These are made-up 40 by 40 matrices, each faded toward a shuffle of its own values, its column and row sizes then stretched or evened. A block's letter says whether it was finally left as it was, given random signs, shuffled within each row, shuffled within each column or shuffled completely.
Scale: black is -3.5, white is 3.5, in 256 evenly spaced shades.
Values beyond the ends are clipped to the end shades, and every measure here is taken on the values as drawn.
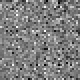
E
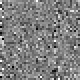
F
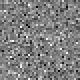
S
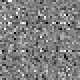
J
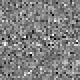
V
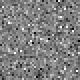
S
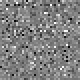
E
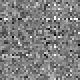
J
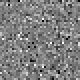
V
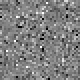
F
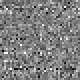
V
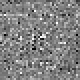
E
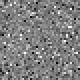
S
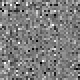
E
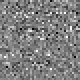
V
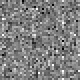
F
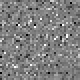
V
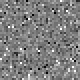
S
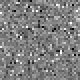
V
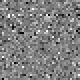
V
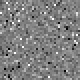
S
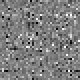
E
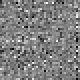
J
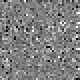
J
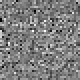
E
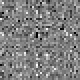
J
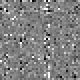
E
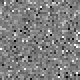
S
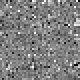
E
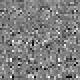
J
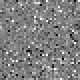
S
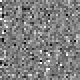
F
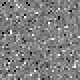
S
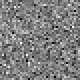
S
